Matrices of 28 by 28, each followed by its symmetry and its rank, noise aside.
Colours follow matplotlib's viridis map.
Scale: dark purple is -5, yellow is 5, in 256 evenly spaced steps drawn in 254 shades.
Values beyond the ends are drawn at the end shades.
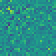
symmetric, rank four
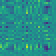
no symmetry, rank two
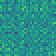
no symmetry, rank four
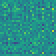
no symmetry, rank four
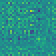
symmetric, rank three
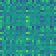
antisymmetric, rank two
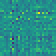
antisymmetric, rank four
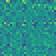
no symmetry, rank three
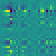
no symmetry, rank two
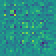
symmetric, rank three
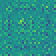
symmetric, rank four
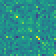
symmetric, rank four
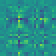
antisymmetric, rank two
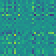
antisymmetric, rank two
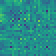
symmetric, rank four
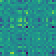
symmetric, rank two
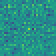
no symmetry, rank four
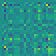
symmetric, rank three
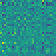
no symmetry, rank four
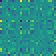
symmetric, rank two
